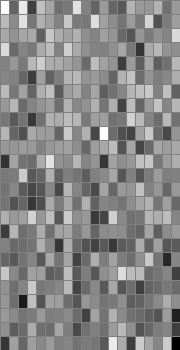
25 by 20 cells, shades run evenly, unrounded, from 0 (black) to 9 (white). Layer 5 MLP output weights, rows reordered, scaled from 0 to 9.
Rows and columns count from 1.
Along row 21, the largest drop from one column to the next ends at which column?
9
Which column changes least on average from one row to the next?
8
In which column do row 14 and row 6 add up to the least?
4
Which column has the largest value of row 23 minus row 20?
11
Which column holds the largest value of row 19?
17
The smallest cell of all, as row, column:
25, 20
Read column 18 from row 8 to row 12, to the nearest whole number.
7 4 4 6 4
